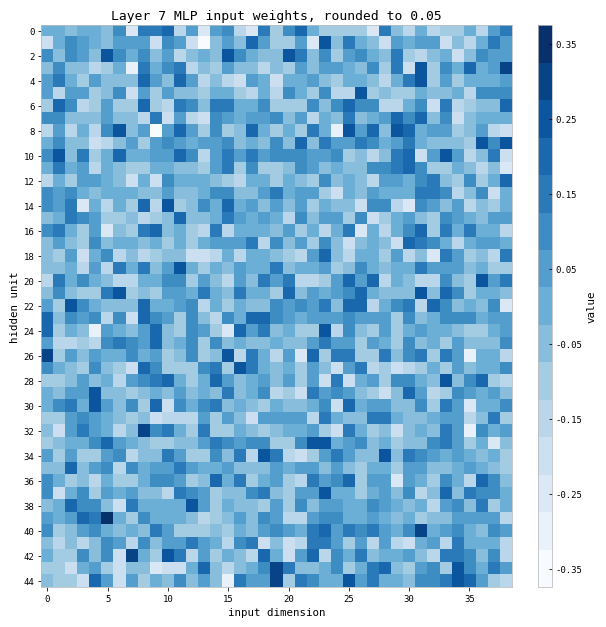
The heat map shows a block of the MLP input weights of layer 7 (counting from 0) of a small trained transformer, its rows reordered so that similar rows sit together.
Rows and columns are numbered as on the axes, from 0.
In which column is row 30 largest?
4
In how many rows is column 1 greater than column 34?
17
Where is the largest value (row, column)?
39, 5
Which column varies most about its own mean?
38
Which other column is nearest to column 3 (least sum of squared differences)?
37
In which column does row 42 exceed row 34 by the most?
7
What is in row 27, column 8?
0.2
